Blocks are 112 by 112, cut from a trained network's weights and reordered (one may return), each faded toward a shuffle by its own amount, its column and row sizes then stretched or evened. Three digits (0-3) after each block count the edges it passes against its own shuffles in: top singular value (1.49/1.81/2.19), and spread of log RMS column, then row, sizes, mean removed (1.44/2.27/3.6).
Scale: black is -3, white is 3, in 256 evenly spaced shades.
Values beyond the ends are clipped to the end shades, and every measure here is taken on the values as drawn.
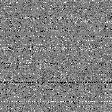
1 1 2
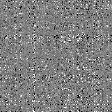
0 2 2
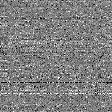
2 0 2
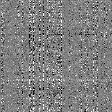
1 3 0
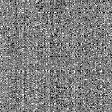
2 0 2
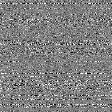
0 0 3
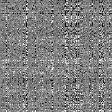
3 3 0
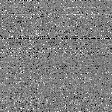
1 1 2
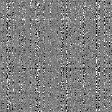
1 3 0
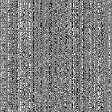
3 3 1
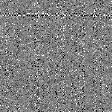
1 2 1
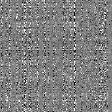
2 3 0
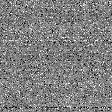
1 0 1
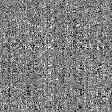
1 0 2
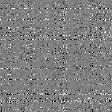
0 2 3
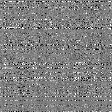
1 1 3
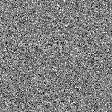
1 0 0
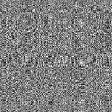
3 1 2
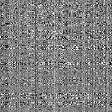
3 1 3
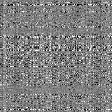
3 0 3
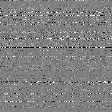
2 0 3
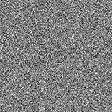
2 0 0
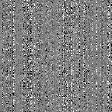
1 3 1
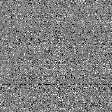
1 1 2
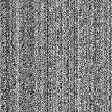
3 1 0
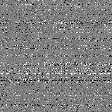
1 1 3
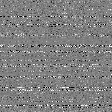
0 0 3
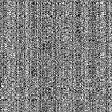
3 0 2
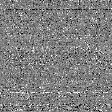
1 1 2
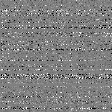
0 1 3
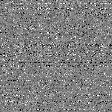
0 0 2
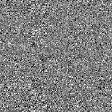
2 1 2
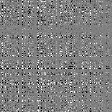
1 3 3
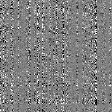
1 3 2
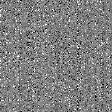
0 2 1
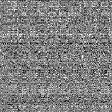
3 1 1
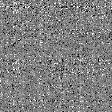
0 1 2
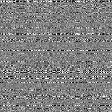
3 0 3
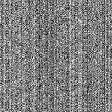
3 0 1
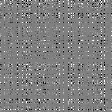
1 3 3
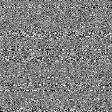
1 0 3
